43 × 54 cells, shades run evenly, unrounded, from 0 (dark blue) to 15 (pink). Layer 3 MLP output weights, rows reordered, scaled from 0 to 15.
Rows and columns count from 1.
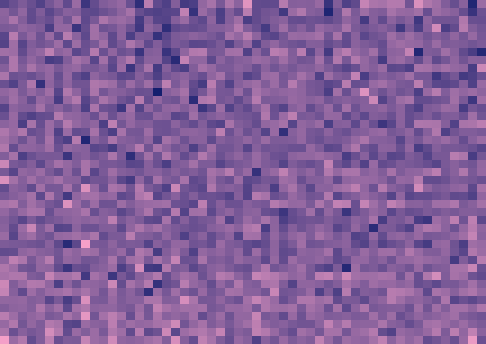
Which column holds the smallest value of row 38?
8
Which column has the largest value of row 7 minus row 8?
6
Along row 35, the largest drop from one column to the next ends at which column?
10
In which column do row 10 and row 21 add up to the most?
1
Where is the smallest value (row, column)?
12, 18
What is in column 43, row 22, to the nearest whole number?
7
